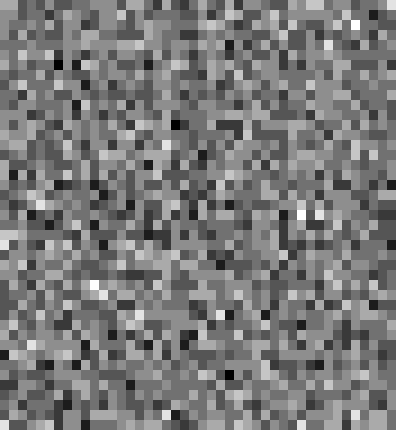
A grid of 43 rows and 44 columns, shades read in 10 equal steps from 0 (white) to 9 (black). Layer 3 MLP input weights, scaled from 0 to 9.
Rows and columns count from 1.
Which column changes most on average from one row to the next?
26
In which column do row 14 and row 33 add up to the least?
15
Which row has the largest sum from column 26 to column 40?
25
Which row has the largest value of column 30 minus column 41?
32
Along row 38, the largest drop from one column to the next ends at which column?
27
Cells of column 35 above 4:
20
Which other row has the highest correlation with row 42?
16
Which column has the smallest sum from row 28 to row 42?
40
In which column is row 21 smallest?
5
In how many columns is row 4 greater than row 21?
17
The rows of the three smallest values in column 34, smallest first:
22, 43, 21
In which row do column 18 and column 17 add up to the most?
24
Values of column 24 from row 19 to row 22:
7 5 7 5
